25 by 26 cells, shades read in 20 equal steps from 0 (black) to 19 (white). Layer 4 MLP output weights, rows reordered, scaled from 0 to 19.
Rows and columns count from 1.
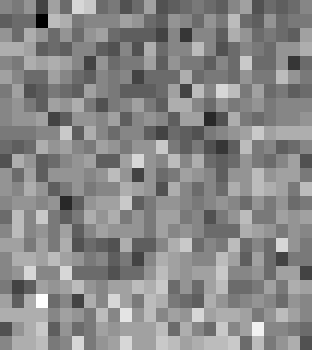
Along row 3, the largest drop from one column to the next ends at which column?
16
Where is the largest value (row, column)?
22, 4
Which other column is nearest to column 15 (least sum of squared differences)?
2
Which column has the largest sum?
3
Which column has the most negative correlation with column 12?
1
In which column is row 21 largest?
14
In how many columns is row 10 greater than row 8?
12
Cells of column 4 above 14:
3
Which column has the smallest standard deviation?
23
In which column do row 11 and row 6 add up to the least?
19
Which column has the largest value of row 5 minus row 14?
5
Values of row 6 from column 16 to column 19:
13 8 9 9
